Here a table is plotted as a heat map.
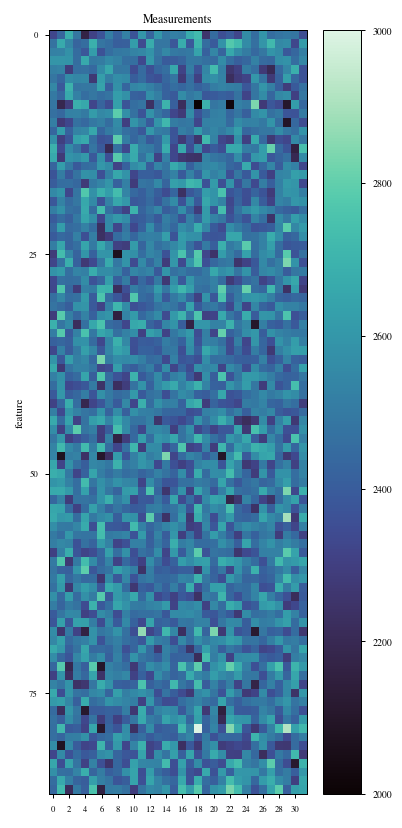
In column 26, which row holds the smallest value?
82
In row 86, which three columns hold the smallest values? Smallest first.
6, 2, 10
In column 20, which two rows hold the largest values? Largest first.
68, 4
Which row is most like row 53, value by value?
4
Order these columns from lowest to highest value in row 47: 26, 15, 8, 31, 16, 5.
8, 15, 5, 31, 26, 16
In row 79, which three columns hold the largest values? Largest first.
18, 29, 22
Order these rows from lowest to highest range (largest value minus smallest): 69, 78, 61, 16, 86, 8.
69, 16, 78, 61, 86, 8
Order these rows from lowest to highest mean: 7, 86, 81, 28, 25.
81, 28, 7, 25, 86
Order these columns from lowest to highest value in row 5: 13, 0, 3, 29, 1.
13, 1, 0, 3, 29
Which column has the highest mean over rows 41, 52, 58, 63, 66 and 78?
29
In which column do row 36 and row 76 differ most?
0
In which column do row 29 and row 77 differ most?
21
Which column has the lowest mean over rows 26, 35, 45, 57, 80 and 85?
24
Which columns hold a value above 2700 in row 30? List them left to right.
6, 10, 21
